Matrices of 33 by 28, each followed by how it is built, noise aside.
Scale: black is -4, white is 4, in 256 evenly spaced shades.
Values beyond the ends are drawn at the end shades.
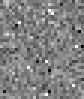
sparse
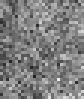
smooth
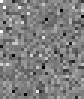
sparse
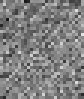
Hankel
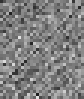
Hankel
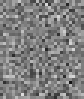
low rank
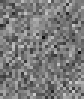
Hankel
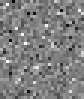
sparse
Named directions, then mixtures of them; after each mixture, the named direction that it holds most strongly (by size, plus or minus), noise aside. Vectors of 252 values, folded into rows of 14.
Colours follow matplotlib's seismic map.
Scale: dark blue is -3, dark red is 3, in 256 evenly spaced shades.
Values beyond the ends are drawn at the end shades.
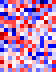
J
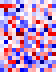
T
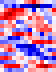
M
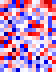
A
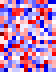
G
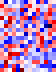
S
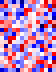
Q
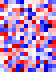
S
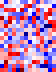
S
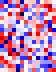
A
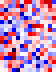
A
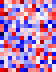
Q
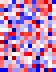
A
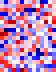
J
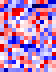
G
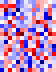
T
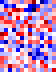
J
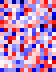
Q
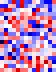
A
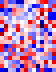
G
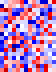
G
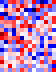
J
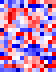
M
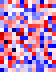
J
